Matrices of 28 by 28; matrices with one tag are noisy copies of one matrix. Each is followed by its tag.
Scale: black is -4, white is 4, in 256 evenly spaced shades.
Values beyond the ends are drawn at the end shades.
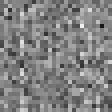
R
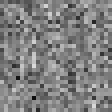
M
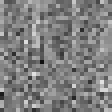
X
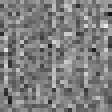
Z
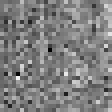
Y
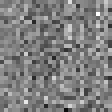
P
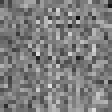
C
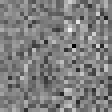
P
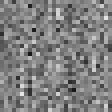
M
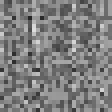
X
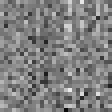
P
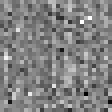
Z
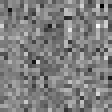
P
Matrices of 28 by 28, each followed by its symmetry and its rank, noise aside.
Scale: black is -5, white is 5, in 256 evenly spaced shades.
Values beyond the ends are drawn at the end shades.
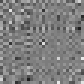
symmetric, rank four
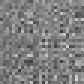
no symmetry, rank six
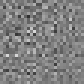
no symmetry, rank four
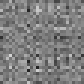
no symmetry, rank four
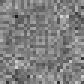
symmetric, rank six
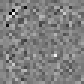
symmetric, rank six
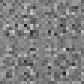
symmetric, rank six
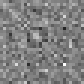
symmetric, rank six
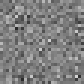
symmetric, rank six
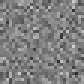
no symmetry, rank six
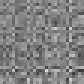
no symmetry, rank three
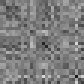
symmetric, rank three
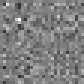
no symmetry, rank four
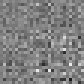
no symmetry, rank three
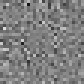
antisymmetric, rank six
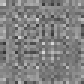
symmetric, rank three
